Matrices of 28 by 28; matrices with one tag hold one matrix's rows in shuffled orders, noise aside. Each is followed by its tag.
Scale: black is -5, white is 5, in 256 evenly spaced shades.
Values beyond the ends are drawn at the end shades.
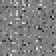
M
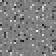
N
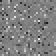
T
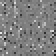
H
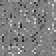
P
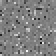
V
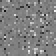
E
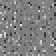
H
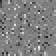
T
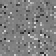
E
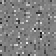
V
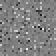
V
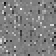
H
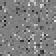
E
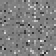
E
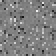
N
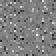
N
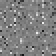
N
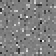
V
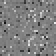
E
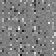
P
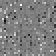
H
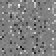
P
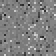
E
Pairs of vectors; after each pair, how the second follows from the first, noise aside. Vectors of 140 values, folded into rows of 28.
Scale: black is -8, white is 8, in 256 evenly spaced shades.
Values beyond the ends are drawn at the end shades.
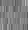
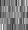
reversed, scaled up.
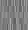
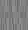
reversed, negated, shrunk.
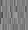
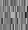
reversed, scaled up.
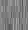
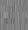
wrapped around, negated, shrunk.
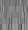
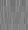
reversed, negated, shrunk.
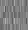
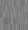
negated, shrunk.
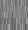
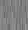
negated, shrunk.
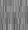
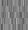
shuffled.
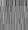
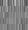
sign-scrambled.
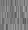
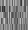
reversed, scaled up.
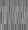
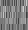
reversed, scaled up.
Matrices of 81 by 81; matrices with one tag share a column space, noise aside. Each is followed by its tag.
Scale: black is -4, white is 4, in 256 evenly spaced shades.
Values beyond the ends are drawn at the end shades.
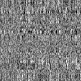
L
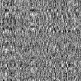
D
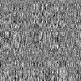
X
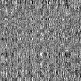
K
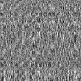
X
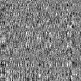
X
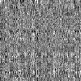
K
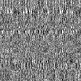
L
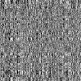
K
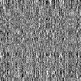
K
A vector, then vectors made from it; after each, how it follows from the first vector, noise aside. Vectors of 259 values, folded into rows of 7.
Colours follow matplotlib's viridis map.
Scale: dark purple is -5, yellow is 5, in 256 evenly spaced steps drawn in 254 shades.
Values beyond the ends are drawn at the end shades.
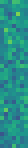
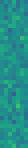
reversed, shrunk.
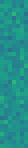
wrapped around, shrunk.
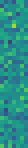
sign-scrambled.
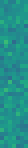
wrapped around, negated, shrunk.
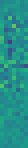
negated, partly zeroed.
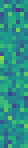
wrapped around, negated.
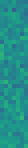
reversed, shrunk.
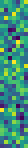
wrapped around, negated, scaled up.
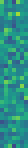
sign-scrambled.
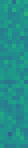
reversed, negated, shrunk.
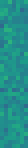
wrapped around, shrunk.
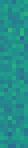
reversed, negated, shrunk.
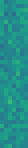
wrapped around, shrunk.
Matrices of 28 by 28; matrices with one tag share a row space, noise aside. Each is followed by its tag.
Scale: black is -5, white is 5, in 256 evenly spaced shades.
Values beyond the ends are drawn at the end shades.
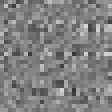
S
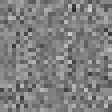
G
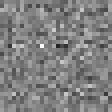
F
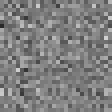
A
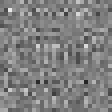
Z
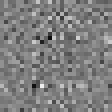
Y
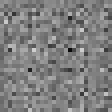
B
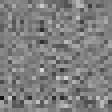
F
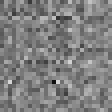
F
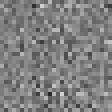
Y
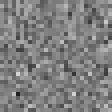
G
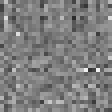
S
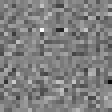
S
